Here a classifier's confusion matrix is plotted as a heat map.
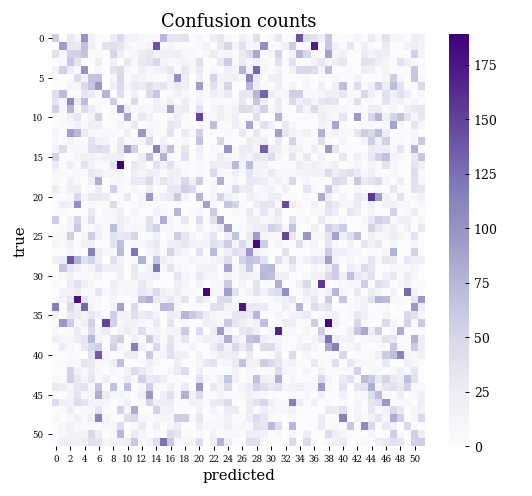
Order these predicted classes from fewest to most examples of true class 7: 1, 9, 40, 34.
40, 9, 34, 1
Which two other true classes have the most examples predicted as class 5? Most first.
27, 38
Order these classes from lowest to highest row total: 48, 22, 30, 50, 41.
22, 50, 41, 30, 48
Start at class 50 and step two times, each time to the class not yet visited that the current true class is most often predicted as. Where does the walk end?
16
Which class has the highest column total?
28
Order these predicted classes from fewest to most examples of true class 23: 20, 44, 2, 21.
21, 2, 44, 20
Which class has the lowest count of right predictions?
17
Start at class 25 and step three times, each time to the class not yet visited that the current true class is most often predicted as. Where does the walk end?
3
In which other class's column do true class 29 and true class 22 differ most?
14
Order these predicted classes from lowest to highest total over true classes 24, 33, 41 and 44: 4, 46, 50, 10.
50, 10, 4, 46
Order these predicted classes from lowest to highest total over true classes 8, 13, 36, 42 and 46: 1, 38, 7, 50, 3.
50, 3, 1, 7, 38
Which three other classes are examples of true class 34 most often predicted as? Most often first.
26, 4, 0
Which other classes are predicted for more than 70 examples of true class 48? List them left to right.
6, 40, 47
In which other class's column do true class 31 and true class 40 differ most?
37
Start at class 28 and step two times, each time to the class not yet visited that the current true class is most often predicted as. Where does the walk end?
38
